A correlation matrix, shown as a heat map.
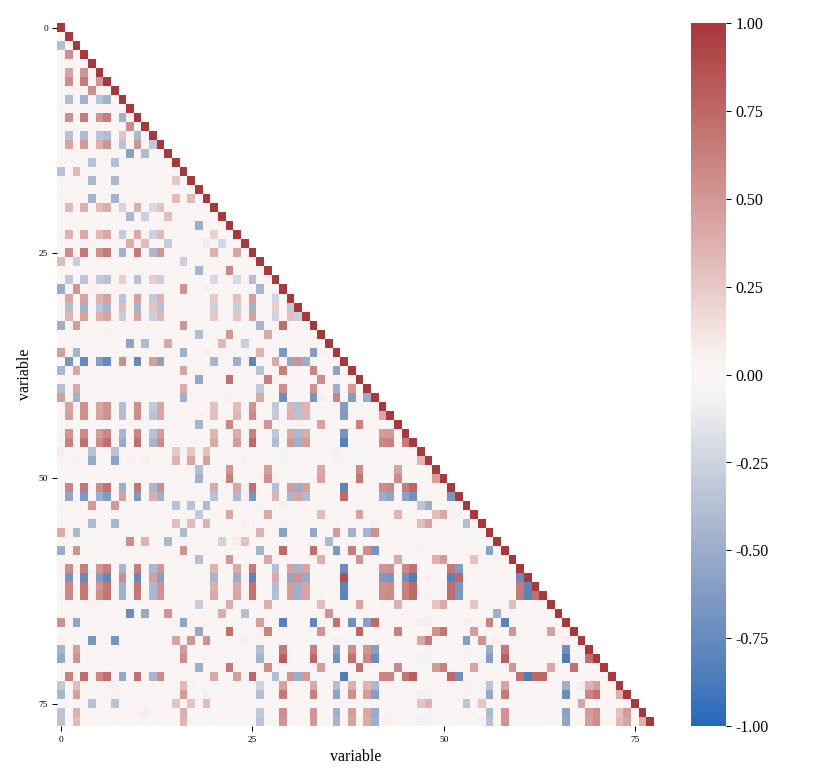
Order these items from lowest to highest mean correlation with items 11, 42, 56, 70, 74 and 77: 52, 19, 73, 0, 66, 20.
66, 0, 52, 19, 20, 73
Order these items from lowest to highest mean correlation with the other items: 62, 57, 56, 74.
56, 57, 74, 62
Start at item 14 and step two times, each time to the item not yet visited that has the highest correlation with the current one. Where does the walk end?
35
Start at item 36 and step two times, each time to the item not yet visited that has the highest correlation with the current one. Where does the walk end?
41
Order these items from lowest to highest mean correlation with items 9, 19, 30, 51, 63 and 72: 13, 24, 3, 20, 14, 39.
14, 39, 24, 20, 13, 3
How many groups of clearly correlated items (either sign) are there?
5
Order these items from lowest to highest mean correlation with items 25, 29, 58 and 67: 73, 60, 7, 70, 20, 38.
7, 20, 60, 73, 38, 70
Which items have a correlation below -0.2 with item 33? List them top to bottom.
0, 26, 36, 41, 56, 66
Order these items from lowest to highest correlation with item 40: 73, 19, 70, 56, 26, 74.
56, 26, 19, 73, 74, 70
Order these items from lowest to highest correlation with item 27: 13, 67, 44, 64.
13, 64, 44, 67
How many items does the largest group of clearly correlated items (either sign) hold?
27
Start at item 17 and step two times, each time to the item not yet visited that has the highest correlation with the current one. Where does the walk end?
48
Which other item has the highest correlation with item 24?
9
